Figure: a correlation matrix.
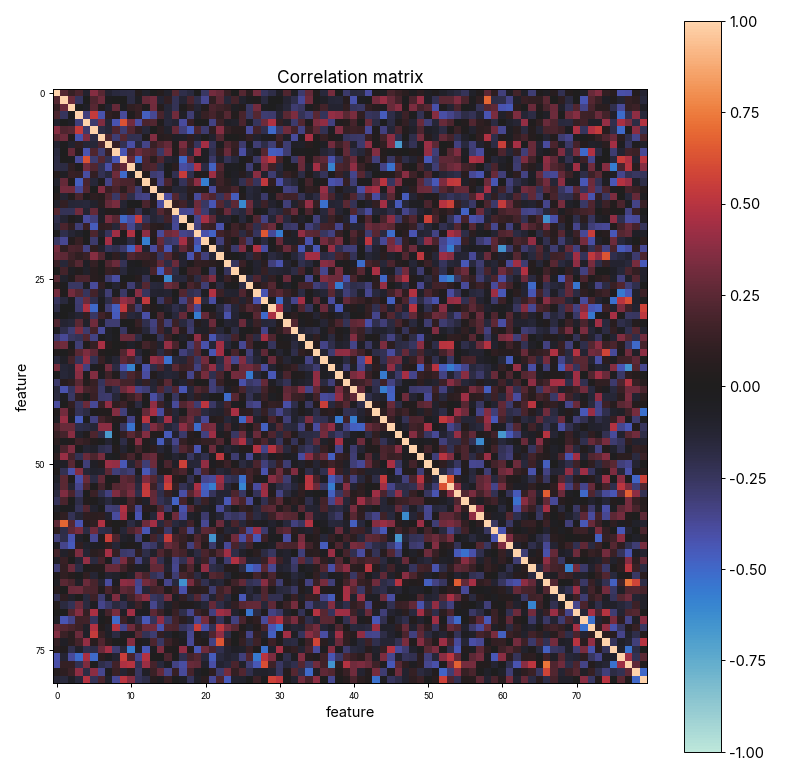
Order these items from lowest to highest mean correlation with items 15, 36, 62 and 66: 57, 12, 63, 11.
11, 57, 63, 12
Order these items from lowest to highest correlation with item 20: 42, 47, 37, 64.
47, 37, 64, 42
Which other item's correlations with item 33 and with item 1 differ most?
58
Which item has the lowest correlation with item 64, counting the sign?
69
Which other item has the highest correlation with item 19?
28
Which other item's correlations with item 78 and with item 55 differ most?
23
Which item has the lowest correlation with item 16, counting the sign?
55
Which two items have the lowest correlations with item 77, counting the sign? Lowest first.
37, 75
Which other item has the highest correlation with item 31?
73
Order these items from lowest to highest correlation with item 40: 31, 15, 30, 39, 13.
15, 13, 30, 39, 31
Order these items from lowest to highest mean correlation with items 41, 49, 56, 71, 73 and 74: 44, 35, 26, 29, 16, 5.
26, 44, 16, 29, 5, 35
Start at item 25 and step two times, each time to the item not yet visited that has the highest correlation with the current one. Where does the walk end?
38
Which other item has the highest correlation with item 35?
74
